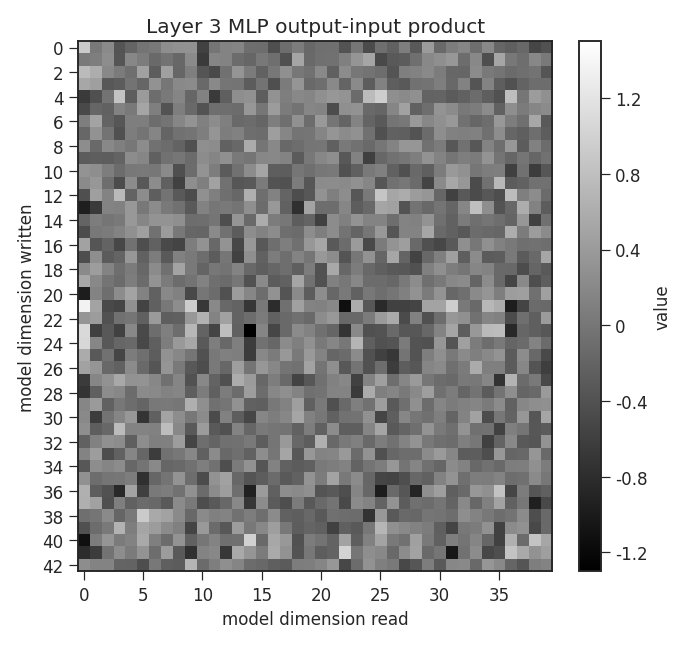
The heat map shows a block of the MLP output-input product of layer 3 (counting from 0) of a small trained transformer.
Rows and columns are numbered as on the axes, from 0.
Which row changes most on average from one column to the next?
21
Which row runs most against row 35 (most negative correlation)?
39
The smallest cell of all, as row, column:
23, 14
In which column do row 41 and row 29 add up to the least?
31
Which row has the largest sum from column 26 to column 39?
20
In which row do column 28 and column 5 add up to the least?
36
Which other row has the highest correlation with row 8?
12
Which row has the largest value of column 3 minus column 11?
4
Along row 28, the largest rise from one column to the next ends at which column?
24
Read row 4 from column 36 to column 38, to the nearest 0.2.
0.8 0 0.4
